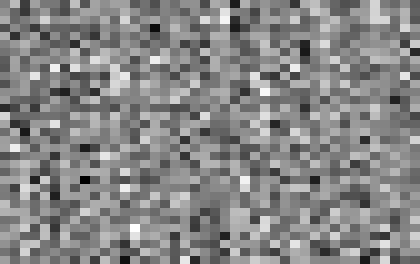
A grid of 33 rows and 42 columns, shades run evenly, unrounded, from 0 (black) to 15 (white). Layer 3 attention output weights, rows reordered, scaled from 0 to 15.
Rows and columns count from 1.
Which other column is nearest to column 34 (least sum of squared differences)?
17
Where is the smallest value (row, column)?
23, 9
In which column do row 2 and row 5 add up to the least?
2
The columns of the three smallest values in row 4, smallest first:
16, 24, 4
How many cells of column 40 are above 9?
8
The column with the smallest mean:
6
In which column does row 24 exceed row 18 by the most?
3
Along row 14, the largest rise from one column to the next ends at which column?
5
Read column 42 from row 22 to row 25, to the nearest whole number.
6 6 8 9
